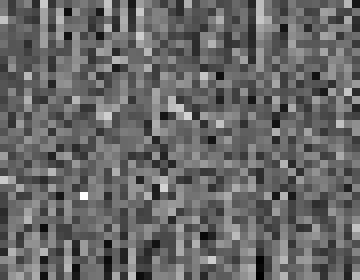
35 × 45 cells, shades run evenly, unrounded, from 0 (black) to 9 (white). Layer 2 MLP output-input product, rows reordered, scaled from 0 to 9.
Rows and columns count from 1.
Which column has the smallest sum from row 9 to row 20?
41
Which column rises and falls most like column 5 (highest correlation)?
17
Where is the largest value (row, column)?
25, 11
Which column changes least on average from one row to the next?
5
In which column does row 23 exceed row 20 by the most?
21
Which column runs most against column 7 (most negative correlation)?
44
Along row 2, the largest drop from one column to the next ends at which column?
9
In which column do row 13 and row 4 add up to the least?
32
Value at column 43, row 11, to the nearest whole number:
4
